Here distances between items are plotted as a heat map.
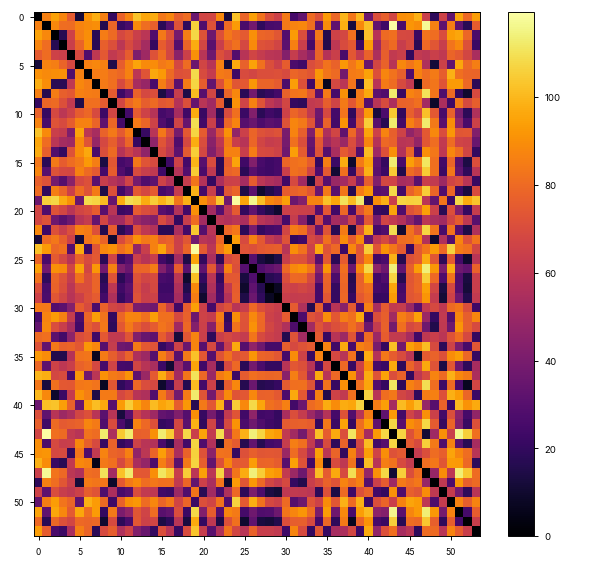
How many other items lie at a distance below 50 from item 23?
9
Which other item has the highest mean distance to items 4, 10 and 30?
19
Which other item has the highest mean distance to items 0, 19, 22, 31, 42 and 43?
24
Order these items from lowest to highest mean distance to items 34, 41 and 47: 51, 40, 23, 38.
38, 23, 51, 40
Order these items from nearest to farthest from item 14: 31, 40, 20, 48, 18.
20, 18, 48, 31, 40
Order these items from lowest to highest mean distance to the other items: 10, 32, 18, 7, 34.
10, 18, 34, 32, 7
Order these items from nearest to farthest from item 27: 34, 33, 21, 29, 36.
29, 36, 34, 21, 33
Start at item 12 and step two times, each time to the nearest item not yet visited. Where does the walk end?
17
